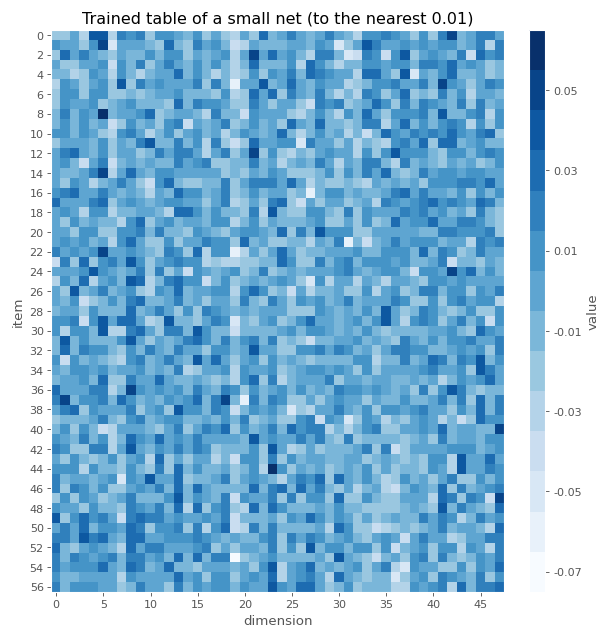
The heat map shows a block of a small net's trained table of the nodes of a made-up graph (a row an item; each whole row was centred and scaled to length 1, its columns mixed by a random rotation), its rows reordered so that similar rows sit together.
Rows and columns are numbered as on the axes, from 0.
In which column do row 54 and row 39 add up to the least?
37
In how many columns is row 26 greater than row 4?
24
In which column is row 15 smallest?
10
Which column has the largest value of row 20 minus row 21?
31
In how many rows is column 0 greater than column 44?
31
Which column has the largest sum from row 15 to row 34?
8
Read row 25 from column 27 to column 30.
-0.05 0.01 -0.03 0
